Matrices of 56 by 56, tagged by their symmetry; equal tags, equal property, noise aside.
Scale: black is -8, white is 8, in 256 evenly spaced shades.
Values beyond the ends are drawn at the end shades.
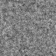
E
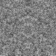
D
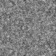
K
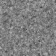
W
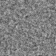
E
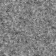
W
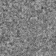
E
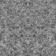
D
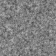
E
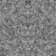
D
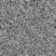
E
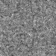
E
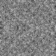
K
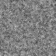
E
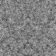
D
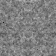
D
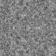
K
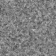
E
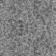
K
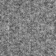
K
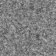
W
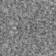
K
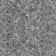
K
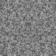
D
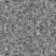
K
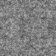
K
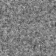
W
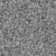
E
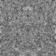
D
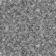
K
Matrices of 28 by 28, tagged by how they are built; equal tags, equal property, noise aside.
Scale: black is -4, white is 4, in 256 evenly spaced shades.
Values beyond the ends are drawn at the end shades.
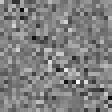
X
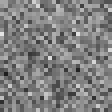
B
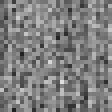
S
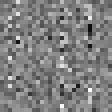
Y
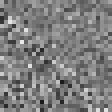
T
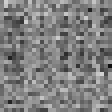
S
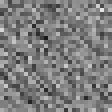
B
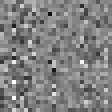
Y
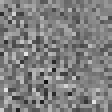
T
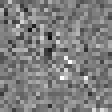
X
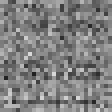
S
